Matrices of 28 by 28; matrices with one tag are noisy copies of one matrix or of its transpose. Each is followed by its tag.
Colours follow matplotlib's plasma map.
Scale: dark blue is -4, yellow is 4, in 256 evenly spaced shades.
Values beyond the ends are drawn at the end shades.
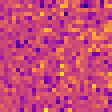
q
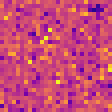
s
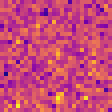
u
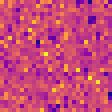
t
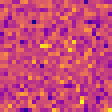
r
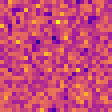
t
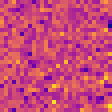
r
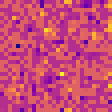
q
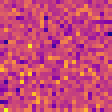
q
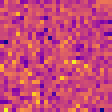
q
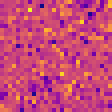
q
